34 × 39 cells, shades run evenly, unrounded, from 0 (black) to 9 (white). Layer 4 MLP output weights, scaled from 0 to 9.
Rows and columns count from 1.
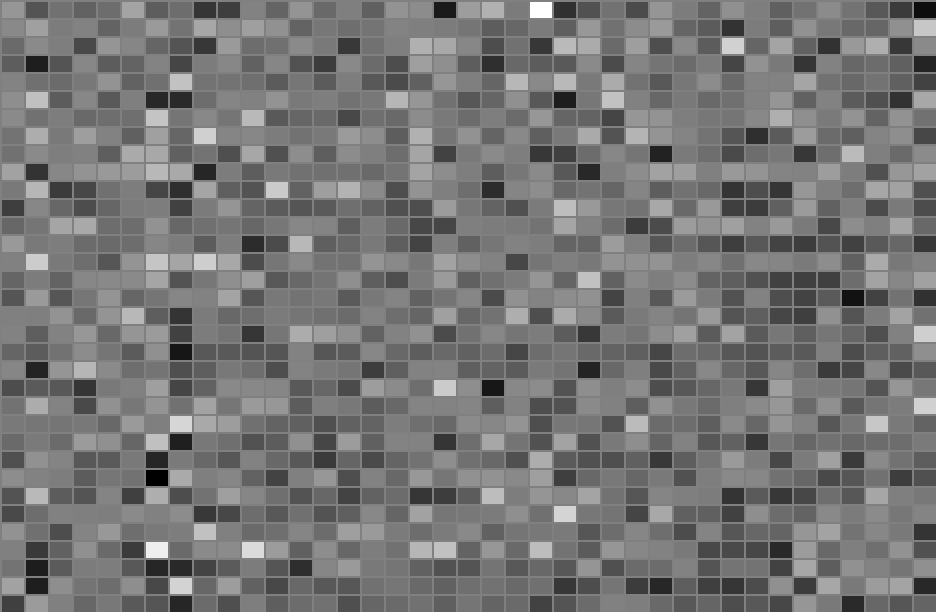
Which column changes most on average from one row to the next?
8
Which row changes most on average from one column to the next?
3
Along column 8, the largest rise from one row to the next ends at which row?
33
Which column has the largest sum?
7
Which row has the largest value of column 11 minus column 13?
31
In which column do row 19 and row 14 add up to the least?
11
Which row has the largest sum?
15
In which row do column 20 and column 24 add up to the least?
6
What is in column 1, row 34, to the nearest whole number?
2
